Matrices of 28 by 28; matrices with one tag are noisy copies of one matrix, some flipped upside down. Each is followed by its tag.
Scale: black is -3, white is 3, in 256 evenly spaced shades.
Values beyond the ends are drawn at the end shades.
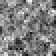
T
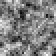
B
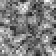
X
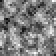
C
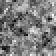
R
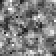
C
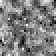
B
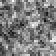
R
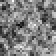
R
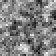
X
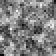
C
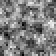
C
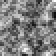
X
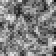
T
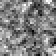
X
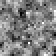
B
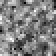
T
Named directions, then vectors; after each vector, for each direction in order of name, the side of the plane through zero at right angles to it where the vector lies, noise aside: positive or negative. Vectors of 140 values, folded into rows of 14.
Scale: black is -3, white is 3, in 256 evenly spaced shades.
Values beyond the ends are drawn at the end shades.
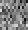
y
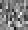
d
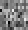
negative, negative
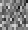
negative, positive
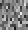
positive, negative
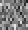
negative, positive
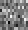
negative, negative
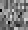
negative, negative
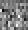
positive, positive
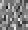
negative, positive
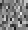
positive, negative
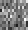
negative, negative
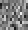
positive, negative
